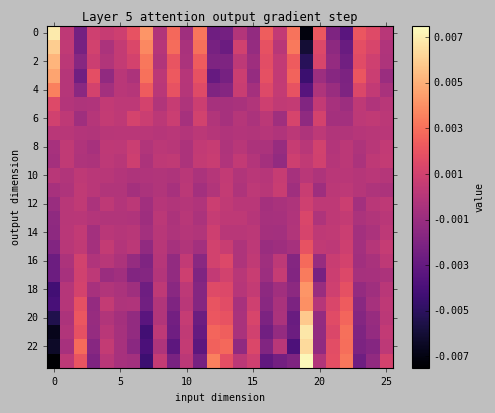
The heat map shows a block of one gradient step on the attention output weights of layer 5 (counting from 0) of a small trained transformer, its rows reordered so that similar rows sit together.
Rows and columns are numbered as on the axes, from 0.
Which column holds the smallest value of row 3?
19
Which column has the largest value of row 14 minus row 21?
0
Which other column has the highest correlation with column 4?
25
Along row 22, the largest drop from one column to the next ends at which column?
20
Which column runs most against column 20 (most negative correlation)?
10
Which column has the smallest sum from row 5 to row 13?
17
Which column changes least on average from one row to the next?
5
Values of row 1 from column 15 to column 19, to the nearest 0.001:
-0.001 0.002 0 0.003 -0.006
